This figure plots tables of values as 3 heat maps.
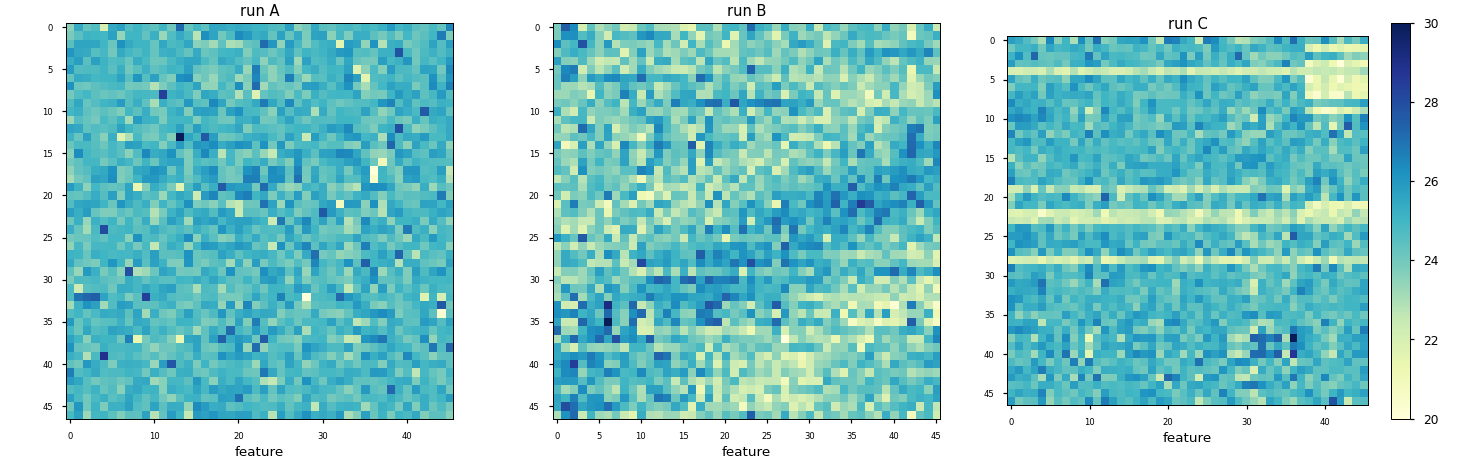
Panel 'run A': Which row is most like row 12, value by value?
3
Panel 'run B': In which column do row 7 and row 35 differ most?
6
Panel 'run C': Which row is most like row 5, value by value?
3
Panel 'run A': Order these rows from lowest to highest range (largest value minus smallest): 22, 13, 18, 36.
36, 22, 18, 13
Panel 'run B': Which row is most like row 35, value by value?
33
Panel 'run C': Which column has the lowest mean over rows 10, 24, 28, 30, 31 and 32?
31
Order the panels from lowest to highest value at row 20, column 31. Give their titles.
run A, run C, run B
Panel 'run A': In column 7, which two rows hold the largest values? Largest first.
29, 37
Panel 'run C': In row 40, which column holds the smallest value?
10
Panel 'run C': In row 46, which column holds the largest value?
41
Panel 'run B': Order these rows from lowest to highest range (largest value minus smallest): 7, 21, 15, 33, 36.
7, 15, 36, 21, 33
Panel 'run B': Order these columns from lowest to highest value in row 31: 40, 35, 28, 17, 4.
40, 28, 35, 4, 17
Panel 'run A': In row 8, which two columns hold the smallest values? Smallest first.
22, 20
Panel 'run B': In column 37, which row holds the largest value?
21
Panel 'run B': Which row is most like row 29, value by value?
18
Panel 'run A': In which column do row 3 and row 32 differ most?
28
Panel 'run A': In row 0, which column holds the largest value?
13
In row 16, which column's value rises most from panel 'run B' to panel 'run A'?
27
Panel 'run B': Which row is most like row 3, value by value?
19
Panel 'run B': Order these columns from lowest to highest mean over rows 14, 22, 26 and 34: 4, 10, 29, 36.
4, 36, 29, 10
